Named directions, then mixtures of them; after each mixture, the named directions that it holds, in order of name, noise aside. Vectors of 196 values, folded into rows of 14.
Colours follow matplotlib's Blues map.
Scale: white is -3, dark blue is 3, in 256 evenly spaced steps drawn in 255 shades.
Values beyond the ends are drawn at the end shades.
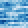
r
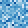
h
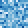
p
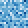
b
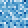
b.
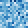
b, h.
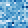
h, r.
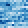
h, r.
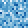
b, p.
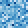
h.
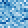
b, h, r.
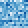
b, h, r.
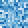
p.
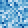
h, p.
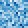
b, h, p.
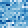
h, r.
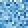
b, h.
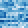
p, r.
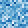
h.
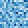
b.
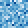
b, h.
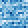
b, p, r.
